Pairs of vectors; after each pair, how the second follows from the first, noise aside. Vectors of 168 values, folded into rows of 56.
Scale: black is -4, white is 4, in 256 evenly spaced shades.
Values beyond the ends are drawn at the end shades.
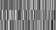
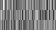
reversed, negated.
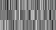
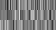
copied.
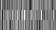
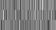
wrapped around, shrunk.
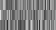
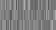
reversed, shrunk.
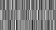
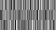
negated.
